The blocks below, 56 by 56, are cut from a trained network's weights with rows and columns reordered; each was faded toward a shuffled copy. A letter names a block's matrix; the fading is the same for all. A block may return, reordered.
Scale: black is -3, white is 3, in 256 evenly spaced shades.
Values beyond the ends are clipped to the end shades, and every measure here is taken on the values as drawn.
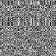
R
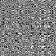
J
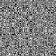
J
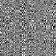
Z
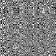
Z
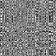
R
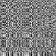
R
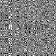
Z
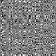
Z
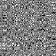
J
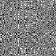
Z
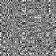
J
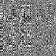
Z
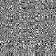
J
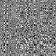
Z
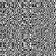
R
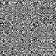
J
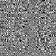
J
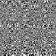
J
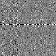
Z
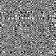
J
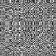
R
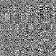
J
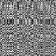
R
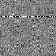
Z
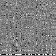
Z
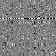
Z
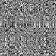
J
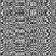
R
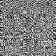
J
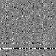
Z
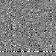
Z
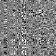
Z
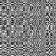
R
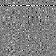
Z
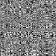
J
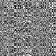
R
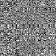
J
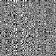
Z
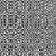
R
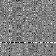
Z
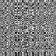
R
